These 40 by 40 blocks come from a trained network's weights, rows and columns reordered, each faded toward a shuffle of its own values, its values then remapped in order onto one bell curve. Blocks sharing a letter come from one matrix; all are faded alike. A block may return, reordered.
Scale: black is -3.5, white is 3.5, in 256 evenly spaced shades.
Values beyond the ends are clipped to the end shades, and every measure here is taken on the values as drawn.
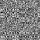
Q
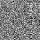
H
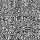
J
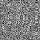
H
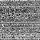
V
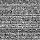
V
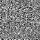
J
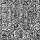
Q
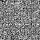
J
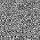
Q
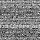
V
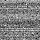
V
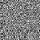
H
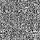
J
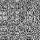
H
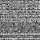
V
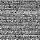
V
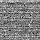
V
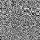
Q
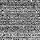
V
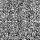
J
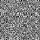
Q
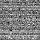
V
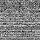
V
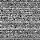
V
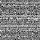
V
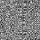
H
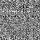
J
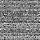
V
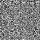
J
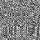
Q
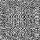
Q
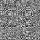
H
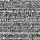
V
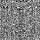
J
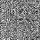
J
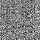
J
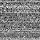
V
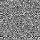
Q
